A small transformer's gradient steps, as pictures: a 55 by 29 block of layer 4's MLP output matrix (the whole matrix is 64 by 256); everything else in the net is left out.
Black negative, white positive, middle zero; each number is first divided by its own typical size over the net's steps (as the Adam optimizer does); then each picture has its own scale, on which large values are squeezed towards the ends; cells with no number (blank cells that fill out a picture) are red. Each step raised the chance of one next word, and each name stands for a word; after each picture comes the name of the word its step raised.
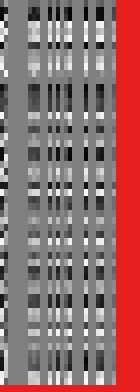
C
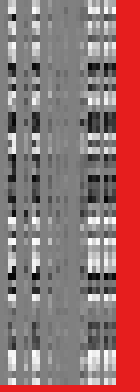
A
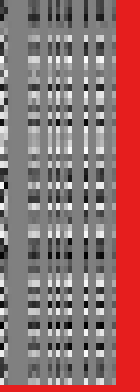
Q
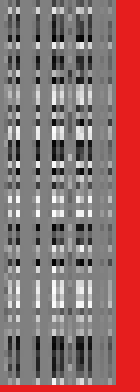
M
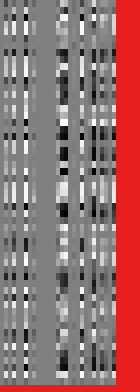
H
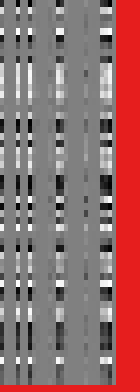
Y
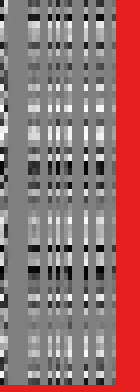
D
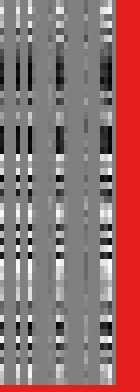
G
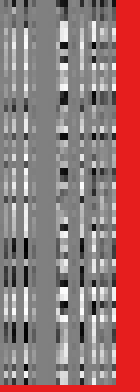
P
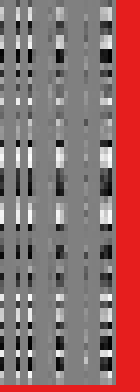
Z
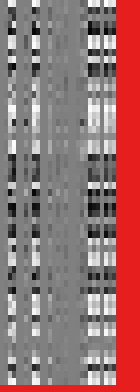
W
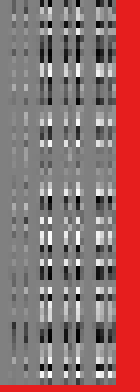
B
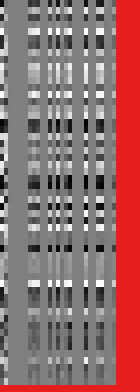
Y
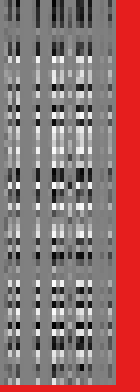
Q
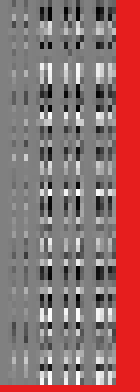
C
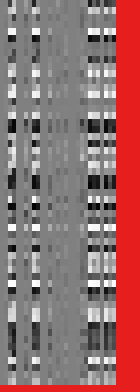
Y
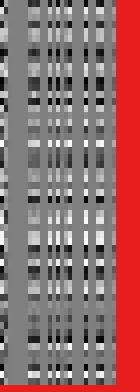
B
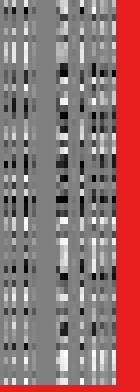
A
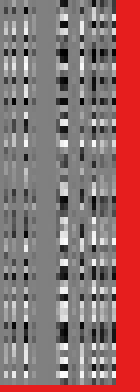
B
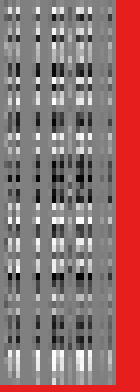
A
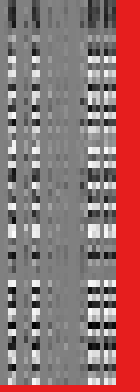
Q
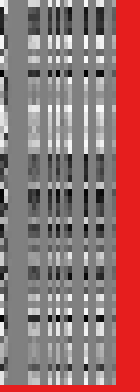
W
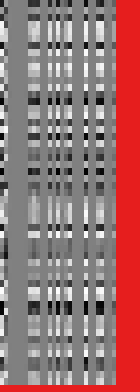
P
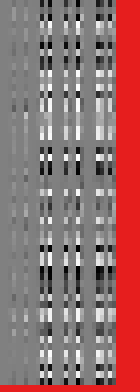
D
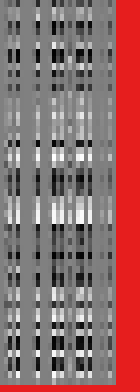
Z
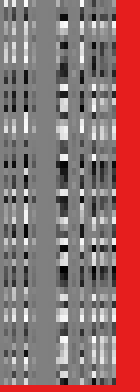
D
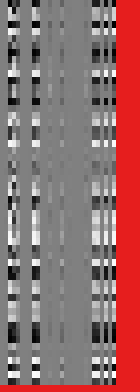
B
